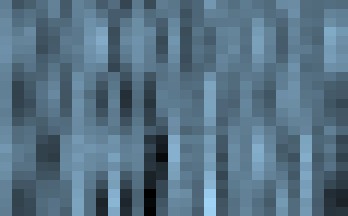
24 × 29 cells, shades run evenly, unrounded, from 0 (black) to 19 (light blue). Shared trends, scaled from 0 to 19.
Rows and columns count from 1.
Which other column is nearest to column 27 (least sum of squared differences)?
17
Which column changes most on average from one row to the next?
9
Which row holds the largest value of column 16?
22
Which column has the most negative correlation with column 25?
26
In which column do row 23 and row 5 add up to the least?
13
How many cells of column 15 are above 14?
5
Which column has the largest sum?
18
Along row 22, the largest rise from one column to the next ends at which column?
10
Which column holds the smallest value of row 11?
11
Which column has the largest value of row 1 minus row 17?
14
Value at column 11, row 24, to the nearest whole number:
4
